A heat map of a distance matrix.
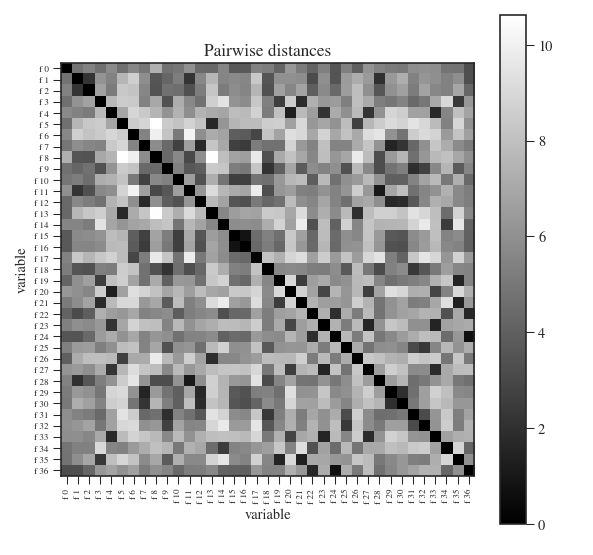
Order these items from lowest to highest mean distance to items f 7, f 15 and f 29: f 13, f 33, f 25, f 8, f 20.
f 25, f 8, f 13, f 33, f 20
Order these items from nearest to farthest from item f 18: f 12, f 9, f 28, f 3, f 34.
f 9, f 28, f 12, f 3, f 34
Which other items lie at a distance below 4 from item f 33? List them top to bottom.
f 4, f 20, f 23, f 27
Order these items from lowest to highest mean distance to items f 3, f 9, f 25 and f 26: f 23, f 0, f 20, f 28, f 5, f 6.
f 0, f 28, f 23, f 5, f 20, f 6
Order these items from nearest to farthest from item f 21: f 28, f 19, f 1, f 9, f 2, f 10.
f 19, f 9, f 28, f 1, f 2, f 10
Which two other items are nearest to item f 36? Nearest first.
f 24, f 22
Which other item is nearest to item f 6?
f 17
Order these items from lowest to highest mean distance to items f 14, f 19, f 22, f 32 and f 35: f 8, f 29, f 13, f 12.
f 12, f 29, f 8, f 13
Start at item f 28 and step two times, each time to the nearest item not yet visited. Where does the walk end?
f 1
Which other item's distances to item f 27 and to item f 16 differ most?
f 15
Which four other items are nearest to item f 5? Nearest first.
f 13, f 26, f 0, f 34
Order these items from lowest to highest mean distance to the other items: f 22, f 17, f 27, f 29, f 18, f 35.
f 18, f 22, f 29, f 35, f 27, f 17
